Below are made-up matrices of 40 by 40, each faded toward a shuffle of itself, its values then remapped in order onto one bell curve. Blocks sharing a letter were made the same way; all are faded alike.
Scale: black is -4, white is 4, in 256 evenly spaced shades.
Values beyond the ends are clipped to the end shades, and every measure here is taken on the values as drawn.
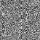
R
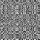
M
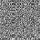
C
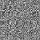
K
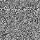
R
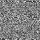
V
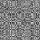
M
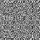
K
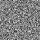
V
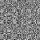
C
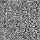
R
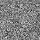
V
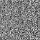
R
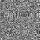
C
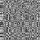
M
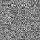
K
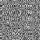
K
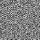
C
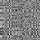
M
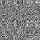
C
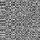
M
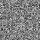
V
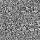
V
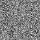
R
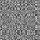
M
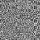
C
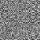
K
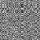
M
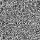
V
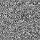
V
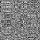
K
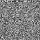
V
